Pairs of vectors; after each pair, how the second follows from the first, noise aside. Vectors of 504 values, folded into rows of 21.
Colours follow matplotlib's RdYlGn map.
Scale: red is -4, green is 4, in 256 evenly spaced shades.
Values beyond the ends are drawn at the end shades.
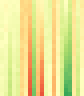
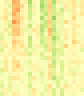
reversed, negated, shrunk.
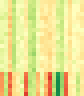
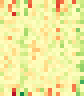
wrapped around, partly zeroed.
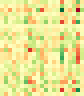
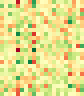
wrapped around, negated.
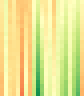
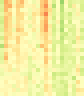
reversed, negated, shrunk.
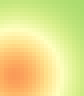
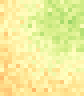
reversed, negated, shrunk.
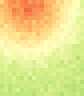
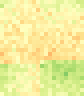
wrapped around, negated, shrunk.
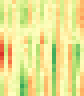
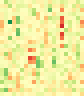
wrapped around, negated, partly zeroed.
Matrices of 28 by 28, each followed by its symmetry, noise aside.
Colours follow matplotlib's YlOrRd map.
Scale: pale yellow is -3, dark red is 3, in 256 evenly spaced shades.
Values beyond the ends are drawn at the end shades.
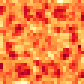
same after a half turn.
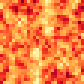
same after a half turn.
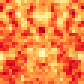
mirrored left to right.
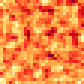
symmetric across the other diagonal.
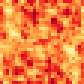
same after a half turn.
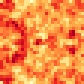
mirrored top to bottom.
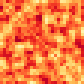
symmetric.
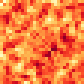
symmetric.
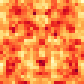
mirrored left to right.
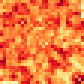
symmetric.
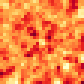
symmetric.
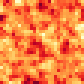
antisymmetric.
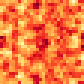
mirrored top to bottom.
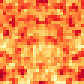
mirrored left to right.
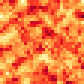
no symmetry.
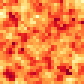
symmetric across the other diagonal.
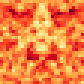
mirrored left to right.
